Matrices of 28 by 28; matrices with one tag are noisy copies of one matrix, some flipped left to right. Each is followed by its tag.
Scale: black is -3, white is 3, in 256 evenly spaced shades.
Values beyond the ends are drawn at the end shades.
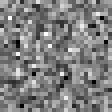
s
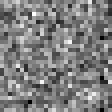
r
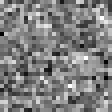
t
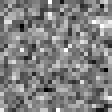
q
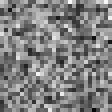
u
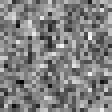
s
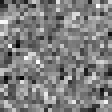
t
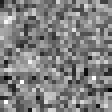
t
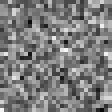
q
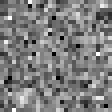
r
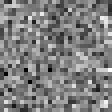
t
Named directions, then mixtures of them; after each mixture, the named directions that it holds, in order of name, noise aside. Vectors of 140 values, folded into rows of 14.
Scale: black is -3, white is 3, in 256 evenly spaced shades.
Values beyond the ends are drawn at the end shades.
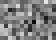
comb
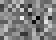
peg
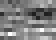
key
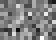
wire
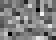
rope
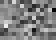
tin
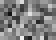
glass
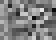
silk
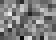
glass.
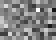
rope, tin.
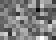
key, rope, wire.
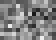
comb, key, wire.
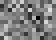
peg.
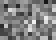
comb.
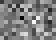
peg.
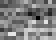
comb, key.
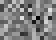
peg.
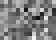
peg, silk.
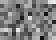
wire.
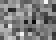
comb.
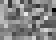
silk, tin.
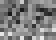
glass, key.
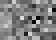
comb, peg, tin.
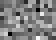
rope.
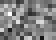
glass.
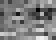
key, rope.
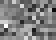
tin.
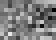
comb, key, silk.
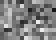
glass, key, tin.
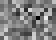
peg, silk.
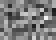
glass, silk.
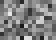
glass.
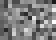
comb, silk, wire.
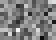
wire.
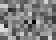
comb.
